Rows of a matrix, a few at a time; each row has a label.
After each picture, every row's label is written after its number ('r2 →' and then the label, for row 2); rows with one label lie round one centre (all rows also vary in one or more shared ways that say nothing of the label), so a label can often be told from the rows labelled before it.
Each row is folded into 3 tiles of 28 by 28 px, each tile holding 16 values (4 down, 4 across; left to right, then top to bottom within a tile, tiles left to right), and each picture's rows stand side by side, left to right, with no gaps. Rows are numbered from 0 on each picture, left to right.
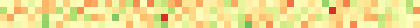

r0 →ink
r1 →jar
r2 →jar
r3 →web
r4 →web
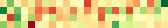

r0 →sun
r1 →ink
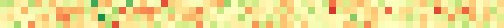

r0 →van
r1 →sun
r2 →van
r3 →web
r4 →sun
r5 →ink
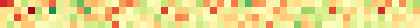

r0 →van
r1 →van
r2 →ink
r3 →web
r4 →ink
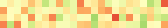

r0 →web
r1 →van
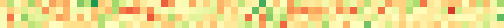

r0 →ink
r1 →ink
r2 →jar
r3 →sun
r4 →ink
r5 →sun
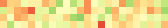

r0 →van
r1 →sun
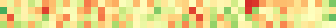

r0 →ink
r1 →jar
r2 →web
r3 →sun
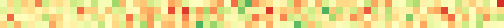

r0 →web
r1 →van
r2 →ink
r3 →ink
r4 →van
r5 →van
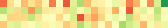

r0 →jar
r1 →ink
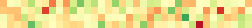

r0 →ink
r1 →van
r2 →sun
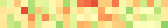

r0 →van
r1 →jar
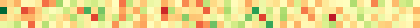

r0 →van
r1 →web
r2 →sun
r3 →jar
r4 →web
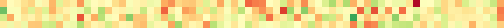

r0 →jar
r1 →web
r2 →jar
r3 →van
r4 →sun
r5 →web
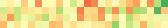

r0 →web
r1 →ink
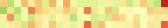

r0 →sun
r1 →web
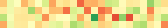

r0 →jar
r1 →van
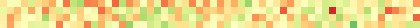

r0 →ink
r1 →jar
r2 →sun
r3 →web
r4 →jar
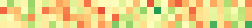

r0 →ink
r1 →ink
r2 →jar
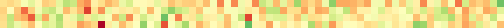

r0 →van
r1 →sun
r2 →jar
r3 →sun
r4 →jar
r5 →sun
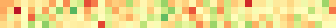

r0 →ink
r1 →sun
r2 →jar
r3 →web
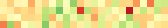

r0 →web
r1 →ink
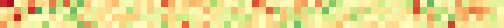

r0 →jar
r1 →jar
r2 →sun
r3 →ink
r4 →web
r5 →sun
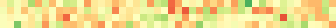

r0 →van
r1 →sun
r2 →ink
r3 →ink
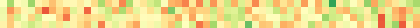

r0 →ink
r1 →web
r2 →jar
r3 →sun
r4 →van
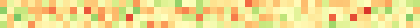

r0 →sun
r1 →van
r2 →ink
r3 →jar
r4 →van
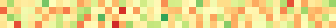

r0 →sun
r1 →sun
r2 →van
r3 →van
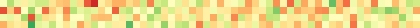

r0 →ink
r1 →jar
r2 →van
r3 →sun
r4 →web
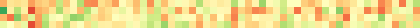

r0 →sun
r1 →jar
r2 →van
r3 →ink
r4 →ink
